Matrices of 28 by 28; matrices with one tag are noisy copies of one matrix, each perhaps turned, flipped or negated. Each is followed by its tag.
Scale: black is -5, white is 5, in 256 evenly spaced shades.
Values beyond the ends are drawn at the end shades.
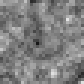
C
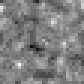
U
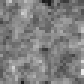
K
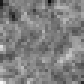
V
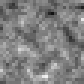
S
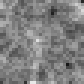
C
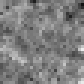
V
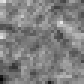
V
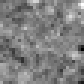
V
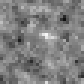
U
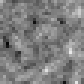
S
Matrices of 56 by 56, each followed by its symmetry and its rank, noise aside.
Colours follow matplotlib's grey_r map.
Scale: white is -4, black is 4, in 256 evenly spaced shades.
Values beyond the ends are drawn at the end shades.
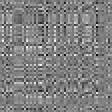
no symmetry, rank three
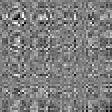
symmetric, rank three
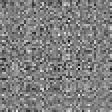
no symmetry, rank five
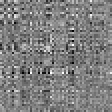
no symmetry, rank three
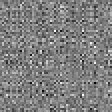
antisymmetric, rank four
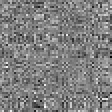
no symmetry, rank five
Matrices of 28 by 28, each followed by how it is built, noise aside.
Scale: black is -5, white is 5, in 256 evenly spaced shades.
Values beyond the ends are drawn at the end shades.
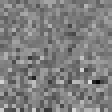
uneven rows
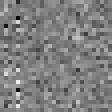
uneven columns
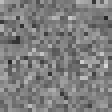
uneven rows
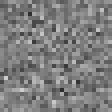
low rank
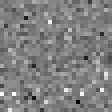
sparse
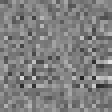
low rank
